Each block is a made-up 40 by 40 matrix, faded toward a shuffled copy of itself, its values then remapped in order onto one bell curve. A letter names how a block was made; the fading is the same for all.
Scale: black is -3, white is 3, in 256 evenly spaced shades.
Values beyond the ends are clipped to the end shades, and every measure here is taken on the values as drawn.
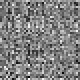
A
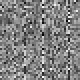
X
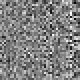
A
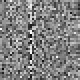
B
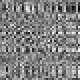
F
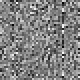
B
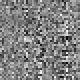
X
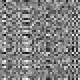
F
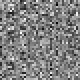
X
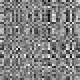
F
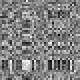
F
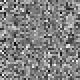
B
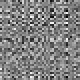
F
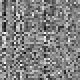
A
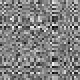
F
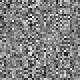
A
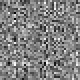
X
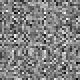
X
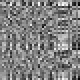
F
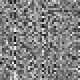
X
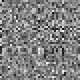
A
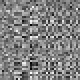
F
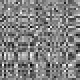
F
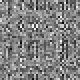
A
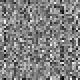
X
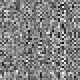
A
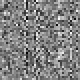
A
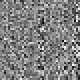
X
